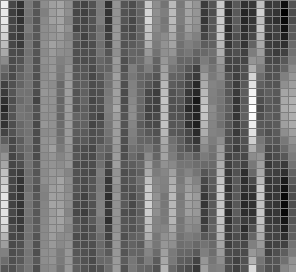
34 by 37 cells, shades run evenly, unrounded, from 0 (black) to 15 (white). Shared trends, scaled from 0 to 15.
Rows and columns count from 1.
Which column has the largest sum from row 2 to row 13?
28
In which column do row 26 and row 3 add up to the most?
1
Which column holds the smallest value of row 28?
36
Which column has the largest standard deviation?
32
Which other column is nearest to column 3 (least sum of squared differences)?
14
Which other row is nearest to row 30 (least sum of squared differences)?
6
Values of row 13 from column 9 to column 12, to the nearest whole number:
9 5 6 4
